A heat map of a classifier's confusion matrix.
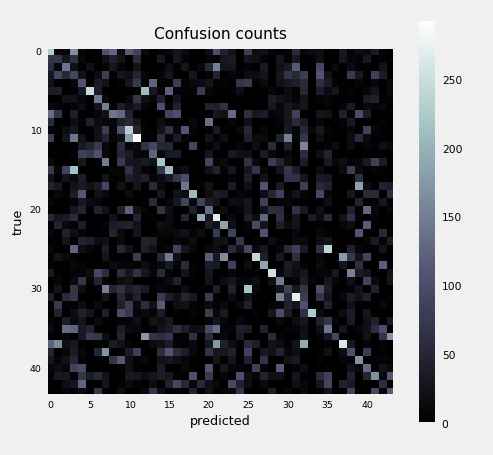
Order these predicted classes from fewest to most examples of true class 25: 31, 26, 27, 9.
26, 27, 9, 31
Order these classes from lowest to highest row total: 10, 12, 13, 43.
43, 13, 12, 10
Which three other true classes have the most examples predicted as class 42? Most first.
27, 35, 36
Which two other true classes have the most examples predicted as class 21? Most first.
37, 2
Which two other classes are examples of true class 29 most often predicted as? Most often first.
40, 4
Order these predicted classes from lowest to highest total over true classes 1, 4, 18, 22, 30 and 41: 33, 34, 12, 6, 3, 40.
33, 12, 6, 3, 40, 34
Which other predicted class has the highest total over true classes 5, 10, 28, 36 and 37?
12
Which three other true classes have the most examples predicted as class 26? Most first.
22, 40, 15
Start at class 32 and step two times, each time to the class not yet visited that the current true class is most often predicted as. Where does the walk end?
7
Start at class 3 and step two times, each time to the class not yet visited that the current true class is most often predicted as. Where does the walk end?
35
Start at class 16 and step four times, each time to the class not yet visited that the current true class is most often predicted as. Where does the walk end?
20
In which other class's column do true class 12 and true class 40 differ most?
32
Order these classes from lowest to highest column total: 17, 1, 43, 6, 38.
43, 1, 17, 6, 38
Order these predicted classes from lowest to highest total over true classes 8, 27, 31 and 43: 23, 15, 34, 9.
34, 15, 9, 23
